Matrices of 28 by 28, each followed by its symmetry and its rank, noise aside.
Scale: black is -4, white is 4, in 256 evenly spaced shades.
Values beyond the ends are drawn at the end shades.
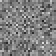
symmetric, rank seven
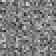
no symmetry, rank seven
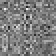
no symmetry, rank five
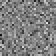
symmetric, rank seven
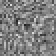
no symmetry, rank seven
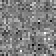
antisymmetric, rank six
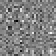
no symmetry, rank five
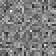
symmetric, rank seven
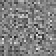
no symmetry, rank seven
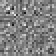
symmetric, rank five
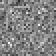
symmetric, rank seven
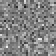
no symmetry, rank seven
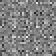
no symmetry, rank seven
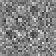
symmetric, rank five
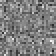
no symmetry, rank seven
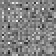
symmetric, rank five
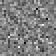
antisymmetric, rank six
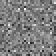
no symmetry, rank six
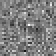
no symmetry, rank seven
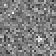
symmetric, rank six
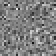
no symmetry, rank five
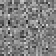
no symmetry, rank five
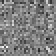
no symmetry, rank six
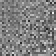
no symmetry, rank six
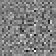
no symmetry, rank five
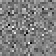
no symmetry, rank six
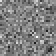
symmetric, rank five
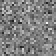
no symmetry, rank six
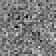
symmetric, rank seven
